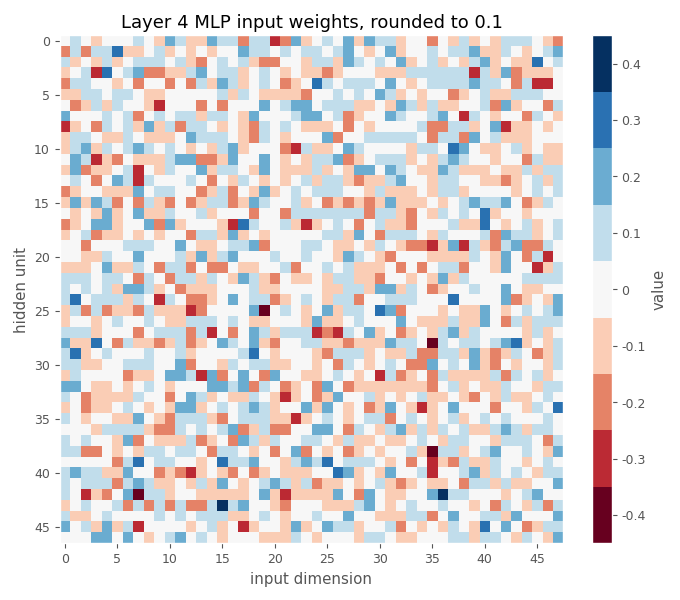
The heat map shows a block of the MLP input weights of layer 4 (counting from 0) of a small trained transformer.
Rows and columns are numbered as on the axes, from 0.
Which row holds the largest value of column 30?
25
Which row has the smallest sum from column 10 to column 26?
40
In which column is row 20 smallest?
46
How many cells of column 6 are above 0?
21
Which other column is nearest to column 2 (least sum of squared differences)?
34
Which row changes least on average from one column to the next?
5
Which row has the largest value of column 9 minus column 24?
27
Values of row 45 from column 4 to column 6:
0.2 -0.1 0.1
